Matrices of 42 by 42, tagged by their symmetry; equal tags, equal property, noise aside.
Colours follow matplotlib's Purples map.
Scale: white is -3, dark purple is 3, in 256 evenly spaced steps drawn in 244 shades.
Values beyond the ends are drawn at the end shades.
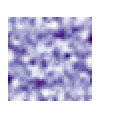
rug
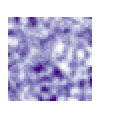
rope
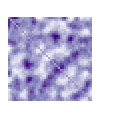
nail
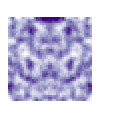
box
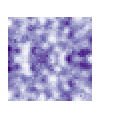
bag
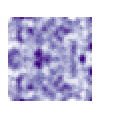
bag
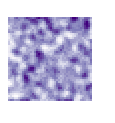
rope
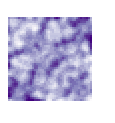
nail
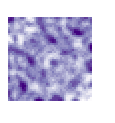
nail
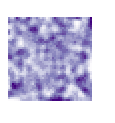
rope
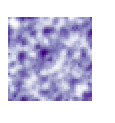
nail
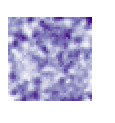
rope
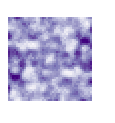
rug
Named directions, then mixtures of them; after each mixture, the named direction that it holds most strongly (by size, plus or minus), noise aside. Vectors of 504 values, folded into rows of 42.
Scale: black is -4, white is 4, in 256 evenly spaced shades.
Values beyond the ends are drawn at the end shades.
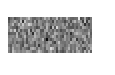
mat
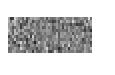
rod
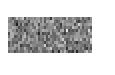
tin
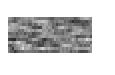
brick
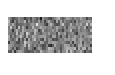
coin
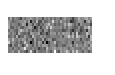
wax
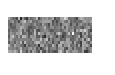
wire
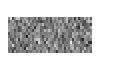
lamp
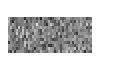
coin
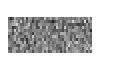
rod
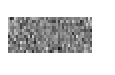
rod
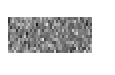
coin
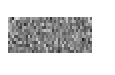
rod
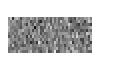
wax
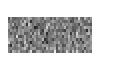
wax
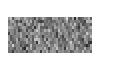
lamp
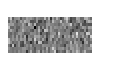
wax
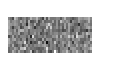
wax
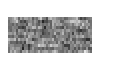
brick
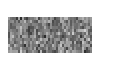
wire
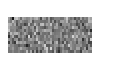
rod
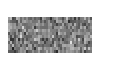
lamp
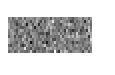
wax
